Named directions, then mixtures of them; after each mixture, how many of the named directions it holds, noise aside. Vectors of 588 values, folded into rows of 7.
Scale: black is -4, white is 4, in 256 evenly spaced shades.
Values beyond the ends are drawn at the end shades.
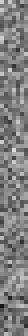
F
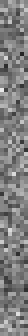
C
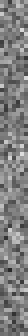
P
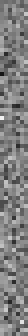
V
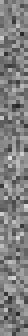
three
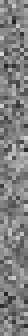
four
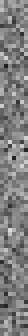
three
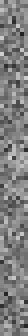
four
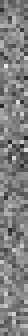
three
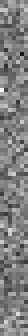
one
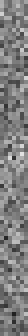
two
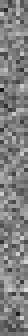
two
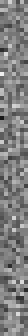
four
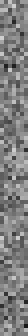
three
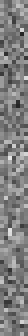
three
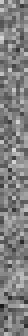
one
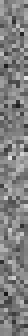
four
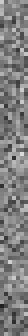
two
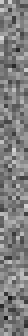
two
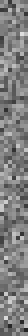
four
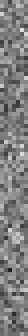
one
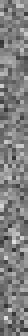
two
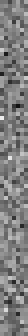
two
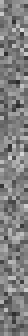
three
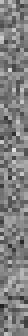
one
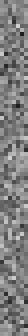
four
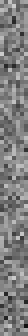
three
